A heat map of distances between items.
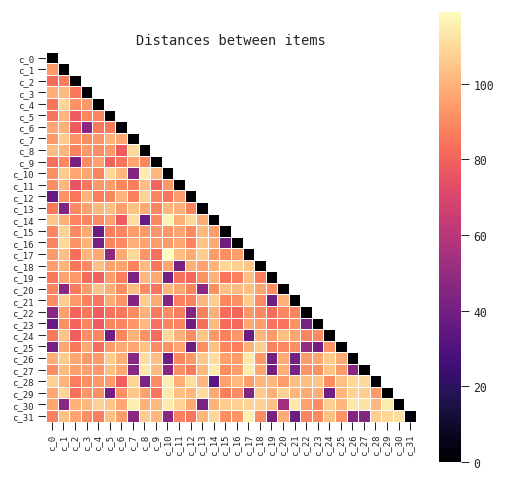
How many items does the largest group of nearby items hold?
7
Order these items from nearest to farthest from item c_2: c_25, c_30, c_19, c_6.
c_6, c_25, c_19, c_30
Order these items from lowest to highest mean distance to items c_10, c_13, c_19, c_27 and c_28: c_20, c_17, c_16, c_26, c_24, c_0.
c_26, c_20, c_0, c_16, c_24, c_17
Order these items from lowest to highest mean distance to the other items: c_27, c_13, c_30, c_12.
c_12, c_27, c_13, c_30
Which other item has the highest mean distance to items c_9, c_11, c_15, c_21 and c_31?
c_30
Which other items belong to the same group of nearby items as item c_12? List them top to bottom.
c_0, c_22, c_23, c_25
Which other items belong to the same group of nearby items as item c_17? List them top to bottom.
c_5, c_24, c_29
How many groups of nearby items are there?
9
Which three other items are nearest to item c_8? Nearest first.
c_14, c_28, c_6
